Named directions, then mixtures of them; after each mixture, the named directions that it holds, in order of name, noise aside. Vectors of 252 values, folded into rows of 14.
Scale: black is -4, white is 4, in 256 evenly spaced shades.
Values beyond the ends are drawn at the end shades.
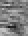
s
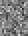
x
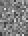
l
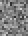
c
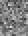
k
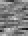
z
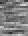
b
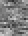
k, s, z.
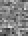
s, x, z.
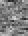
k, z.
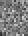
l.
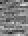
b.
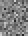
l.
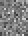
l.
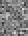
x, z.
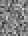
c, x.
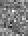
l, s.
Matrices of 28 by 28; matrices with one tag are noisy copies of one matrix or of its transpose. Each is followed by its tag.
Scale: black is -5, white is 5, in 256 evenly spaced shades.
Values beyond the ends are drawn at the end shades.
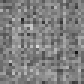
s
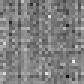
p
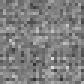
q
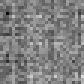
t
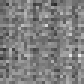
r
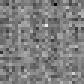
r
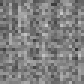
r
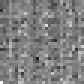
r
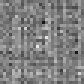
s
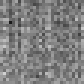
p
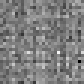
q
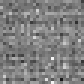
q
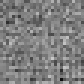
q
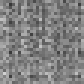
p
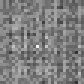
s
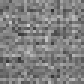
s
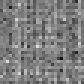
s
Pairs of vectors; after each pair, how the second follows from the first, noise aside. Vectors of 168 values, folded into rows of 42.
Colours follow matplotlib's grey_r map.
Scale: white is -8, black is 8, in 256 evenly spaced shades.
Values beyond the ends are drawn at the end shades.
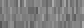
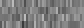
shuffled.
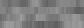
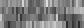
negated, scaled up.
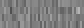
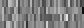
wrapped around, scaled up.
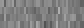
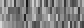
reversed, negated, scaled up.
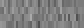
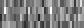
wrapped around, negated, scaled up.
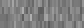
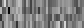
wrapped around, negated, scaled up.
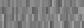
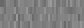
wrapped around, shrunk.
